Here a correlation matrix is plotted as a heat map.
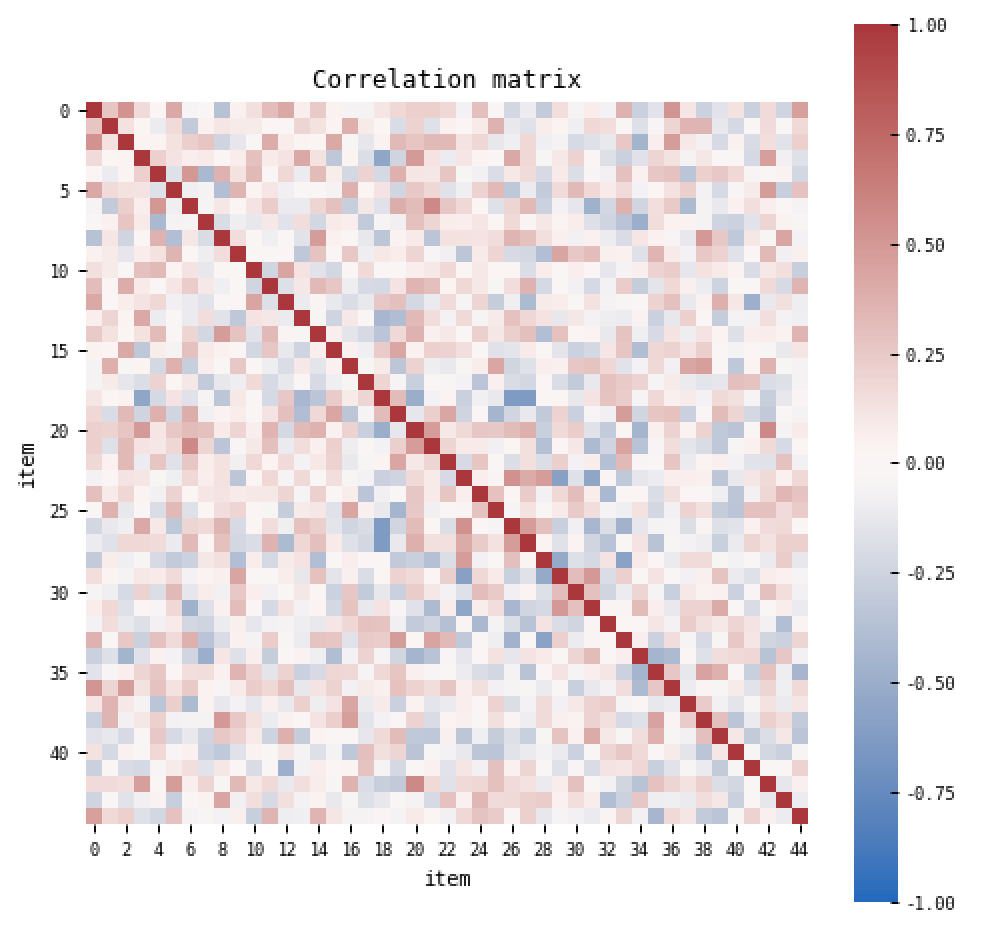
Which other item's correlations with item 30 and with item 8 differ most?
5
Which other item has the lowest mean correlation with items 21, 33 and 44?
28
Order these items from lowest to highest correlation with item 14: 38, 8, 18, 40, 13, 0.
18, 40, 13, 38, 0, 8
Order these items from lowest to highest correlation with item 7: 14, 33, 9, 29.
33, 14, 9, 29
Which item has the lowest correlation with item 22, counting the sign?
32
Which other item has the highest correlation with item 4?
6
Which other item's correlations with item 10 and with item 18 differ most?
3
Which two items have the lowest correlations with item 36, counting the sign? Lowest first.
34, 30
